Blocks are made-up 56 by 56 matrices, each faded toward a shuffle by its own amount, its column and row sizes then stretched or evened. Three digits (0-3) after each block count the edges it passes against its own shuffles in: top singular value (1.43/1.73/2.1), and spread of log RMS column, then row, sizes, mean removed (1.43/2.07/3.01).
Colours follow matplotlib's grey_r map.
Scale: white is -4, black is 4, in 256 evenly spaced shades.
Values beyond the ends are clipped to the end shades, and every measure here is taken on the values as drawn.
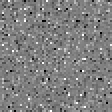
0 0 1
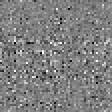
1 1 2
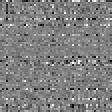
3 1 3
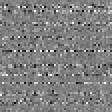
2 0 3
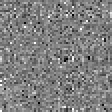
2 1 1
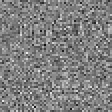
2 0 0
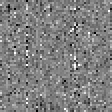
1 2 0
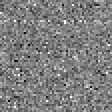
0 0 1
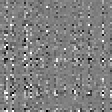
1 3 2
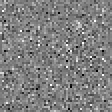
0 1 0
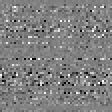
0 0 3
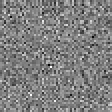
3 1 0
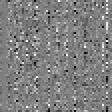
1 3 0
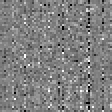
2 2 0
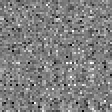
1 0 1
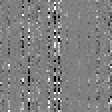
3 3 0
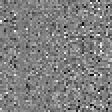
1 2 0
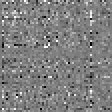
2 2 2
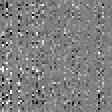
1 3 1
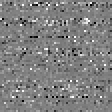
1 0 3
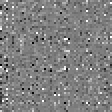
0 2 1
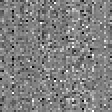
2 2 0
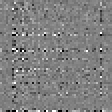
3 2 2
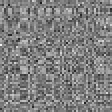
3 0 1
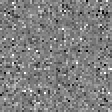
0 1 1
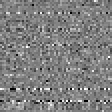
3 0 2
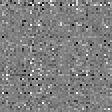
1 1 2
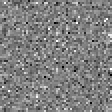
2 1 0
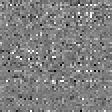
1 1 2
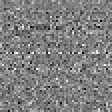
2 1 2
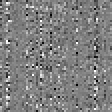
0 3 1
